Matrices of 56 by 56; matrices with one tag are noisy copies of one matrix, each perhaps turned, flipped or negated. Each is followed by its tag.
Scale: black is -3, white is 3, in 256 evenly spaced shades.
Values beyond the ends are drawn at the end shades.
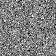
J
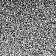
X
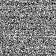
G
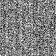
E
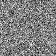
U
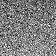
X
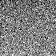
X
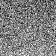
X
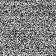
G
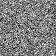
J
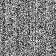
G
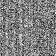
E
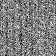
E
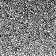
X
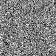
U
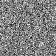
U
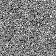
J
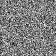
U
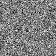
U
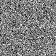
J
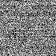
G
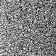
X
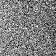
X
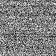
G
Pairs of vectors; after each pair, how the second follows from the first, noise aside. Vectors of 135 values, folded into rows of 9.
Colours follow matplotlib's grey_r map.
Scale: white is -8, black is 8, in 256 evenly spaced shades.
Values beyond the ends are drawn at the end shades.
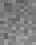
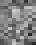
wrapped around, negated, scaled up.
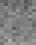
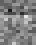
wrapped around, negated, scaled up.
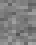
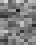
reversed, scaled up.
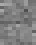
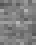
sign-scrambled.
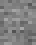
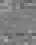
reversed, negated, partly zeroed.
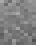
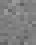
reversed, negated, partly zeroed.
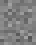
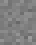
negated, shrunk.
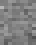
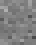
reversed, negated, partly zeroed.
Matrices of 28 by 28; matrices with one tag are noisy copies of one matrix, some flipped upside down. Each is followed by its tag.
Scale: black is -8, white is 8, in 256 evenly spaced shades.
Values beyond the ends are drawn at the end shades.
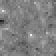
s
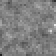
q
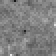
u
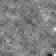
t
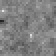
s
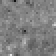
u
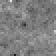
u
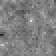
s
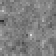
s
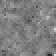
t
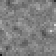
q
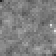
q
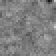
t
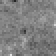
u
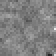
t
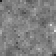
q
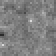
s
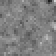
t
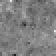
u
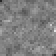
q
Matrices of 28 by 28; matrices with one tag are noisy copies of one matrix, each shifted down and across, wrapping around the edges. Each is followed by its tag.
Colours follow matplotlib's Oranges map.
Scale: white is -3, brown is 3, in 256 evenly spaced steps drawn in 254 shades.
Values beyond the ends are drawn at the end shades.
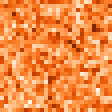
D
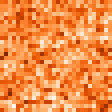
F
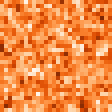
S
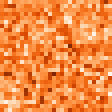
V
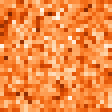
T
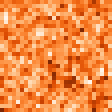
F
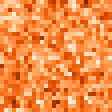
V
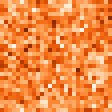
V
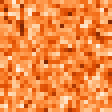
T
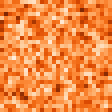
T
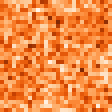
V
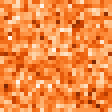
D
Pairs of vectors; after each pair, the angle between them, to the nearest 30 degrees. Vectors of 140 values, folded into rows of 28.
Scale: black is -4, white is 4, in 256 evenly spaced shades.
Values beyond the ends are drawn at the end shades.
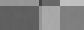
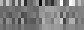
60 degrees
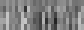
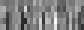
150 degrees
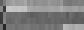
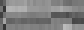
30 degrees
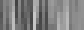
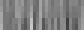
120 degrees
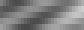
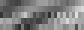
30 degrees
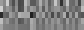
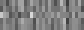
150 degrees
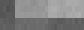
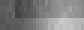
90 degrees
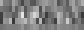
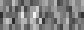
30 degrees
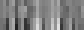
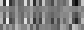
120 degrees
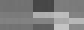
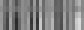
90 degrees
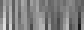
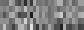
90 degrees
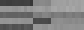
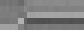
90 degrees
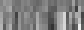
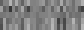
120 degrees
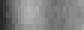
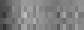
30 degrees
